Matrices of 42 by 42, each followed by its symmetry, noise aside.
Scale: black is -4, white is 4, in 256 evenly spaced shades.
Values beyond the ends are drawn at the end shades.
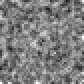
symmetric.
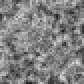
symmetric.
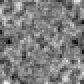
same after a half turn.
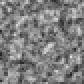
symmetric.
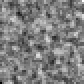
antisymmetric.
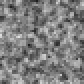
antisymmetric.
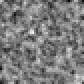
symmetric.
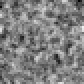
no symmetry.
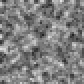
antisymmetric.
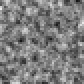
no symmetry.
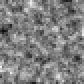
antisymmetric.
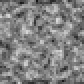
same after a half turn.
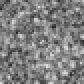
symmetric.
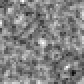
symmetric.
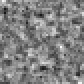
same after a half turn.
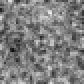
antisymmetric.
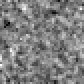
antisymmetric.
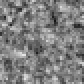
antisymmetric.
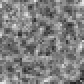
symmetric.
